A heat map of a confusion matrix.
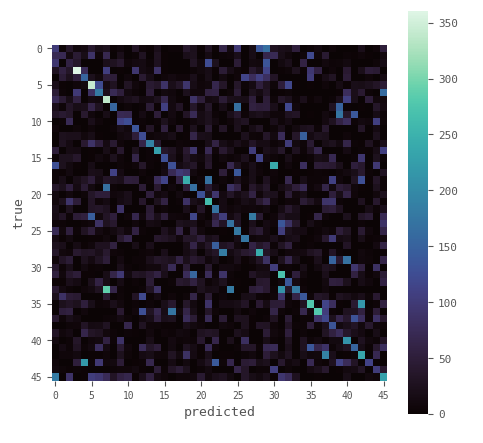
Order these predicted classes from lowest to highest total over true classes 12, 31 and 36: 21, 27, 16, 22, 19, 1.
22, 27, 1, 21, 16, 19
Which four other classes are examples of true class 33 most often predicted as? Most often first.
7, 31, 24, 14
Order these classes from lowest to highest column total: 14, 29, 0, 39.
39, 14, 0, 29
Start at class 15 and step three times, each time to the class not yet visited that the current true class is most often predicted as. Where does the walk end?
27
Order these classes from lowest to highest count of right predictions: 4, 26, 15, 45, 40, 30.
30, 15, 4, 26, 40, 45
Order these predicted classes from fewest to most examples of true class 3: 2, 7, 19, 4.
19, 2, 4, 7
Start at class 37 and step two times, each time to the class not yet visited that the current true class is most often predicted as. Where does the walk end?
35
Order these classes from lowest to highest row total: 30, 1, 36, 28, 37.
30, 1, 28, 37, 36
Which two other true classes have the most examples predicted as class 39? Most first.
9, 8
